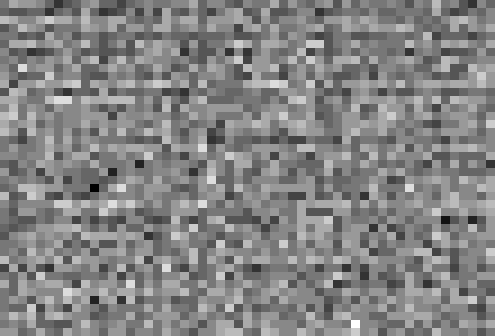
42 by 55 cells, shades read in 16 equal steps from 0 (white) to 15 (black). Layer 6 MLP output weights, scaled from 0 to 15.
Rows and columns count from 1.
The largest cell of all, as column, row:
11, 24
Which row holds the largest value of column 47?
33
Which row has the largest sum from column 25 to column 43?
18
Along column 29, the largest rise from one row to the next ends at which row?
34
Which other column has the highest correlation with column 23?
15
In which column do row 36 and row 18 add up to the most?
38
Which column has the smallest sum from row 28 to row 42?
25
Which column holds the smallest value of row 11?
31
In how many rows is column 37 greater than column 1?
19
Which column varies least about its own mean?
47
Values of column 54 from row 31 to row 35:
7 7 8 10 6
